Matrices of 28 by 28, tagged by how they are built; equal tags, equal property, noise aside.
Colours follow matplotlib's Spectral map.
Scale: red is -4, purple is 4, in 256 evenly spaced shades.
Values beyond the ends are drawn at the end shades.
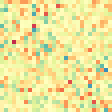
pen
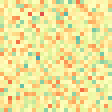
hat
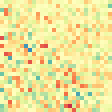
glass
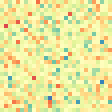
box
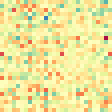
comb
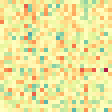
comb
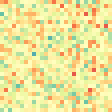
box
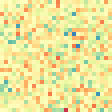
box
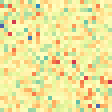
pen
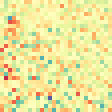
glass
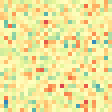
comb
